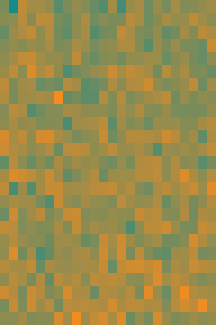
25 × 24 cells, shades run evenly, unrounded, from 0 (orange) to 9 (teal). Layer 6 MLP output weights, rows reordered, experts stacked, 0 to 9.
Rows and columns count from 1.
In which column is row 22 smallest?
18
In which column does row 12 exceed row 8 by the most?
7
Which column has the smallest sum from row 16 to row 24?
2
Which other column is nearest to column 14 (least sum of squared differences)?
12
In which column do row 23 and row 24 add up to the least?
21
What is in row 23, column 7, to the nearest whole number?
4
